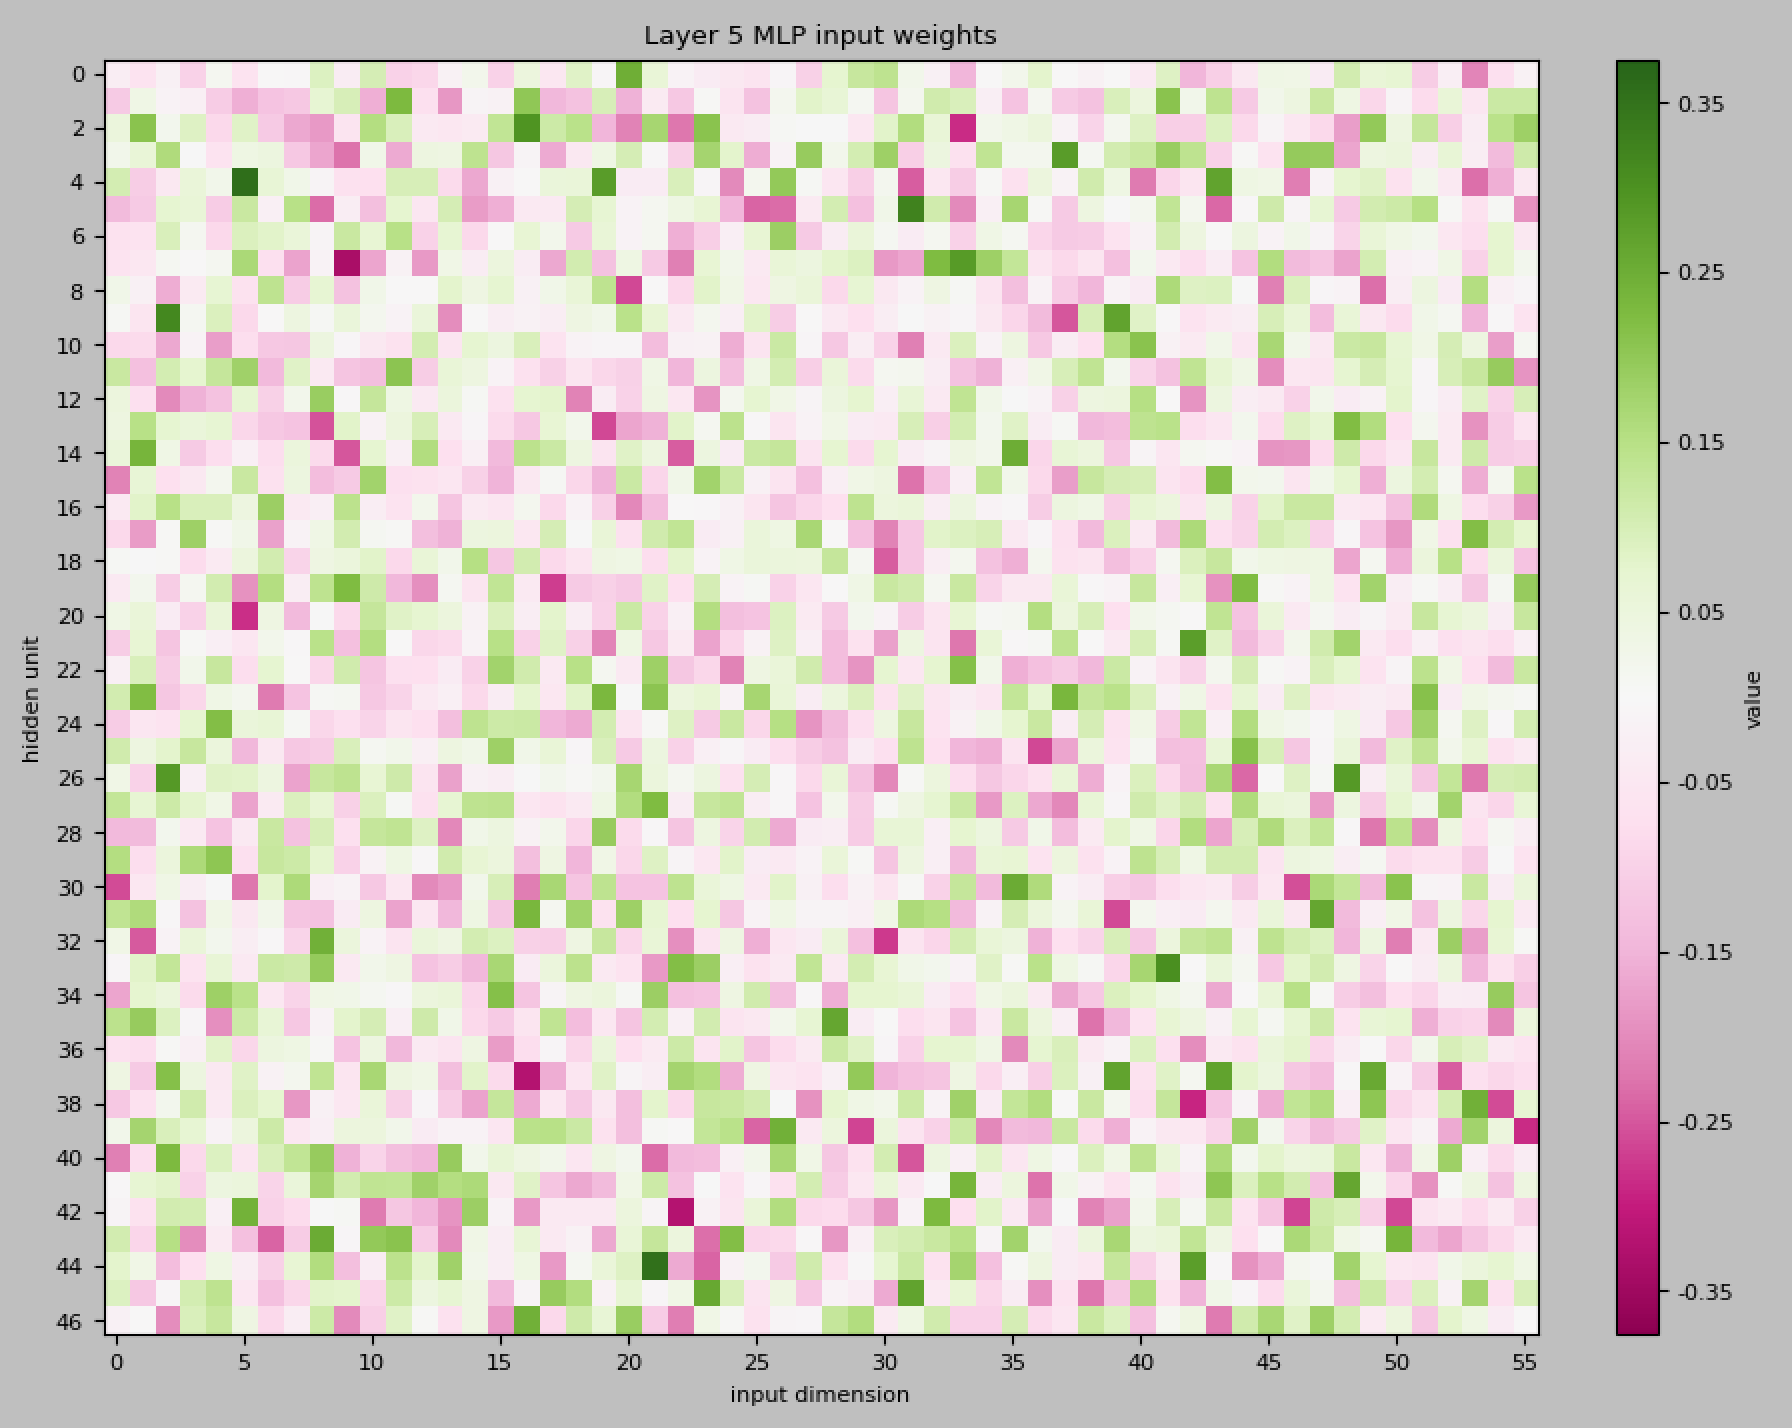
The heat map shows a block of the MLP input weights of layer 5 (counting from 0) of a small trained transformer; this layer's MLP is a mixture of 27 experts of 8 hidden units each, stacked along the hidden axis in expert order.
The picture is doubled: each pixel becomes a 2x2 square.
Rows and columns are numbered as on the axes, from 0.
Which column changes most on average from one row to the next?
33
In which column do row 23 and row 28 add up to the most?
19
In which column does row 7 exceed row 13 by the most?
32
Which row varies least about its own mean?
6
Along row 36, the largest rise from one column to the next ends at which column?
36
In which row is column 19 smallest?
13
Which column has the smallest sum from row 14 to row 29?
49
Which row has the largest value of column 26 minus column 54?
4
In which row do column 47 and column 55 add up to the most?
3
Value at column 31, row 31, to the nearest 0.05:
0.15
